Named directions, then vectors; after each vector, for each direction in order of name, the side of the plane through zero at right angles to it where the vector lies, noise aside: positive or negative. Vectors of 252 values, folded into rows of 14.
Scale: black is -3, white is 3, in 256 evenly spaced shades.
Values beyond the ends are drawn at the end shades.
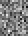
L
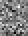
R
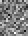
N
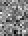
positive, negative, positive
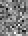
negative, positive, negative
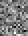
negative, positive, negative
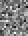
positive, positive, negative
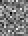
positive, negative, negative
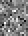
positive, negative, negative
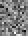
negative, positive, negative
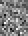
positive, negative, negative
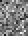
positive, negative, negative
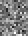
negative, positive, negative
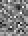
negative, negative, negative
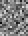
negative, negative, negative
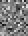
negative, negative, negative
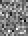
positive, negative, negative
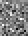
negative, positive, positive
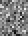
positive, negative, positive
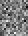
positive, positive, negative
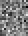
positive, positive, negative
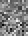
negative, negative, negative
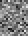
negative, negative, negative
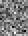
negative, positive, negative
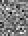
positive, negative, negative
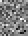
negative, positive, positive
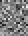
negative, negative, negative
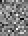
positive, negative, negative
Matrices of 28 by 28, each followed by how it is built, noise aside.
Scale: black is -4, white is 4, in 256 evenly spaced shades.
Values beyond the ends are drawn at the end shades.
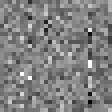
uneven columns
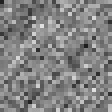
Hankel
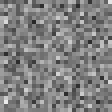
repeating rows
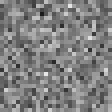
noise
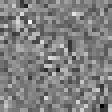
block diagonal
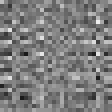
low rank
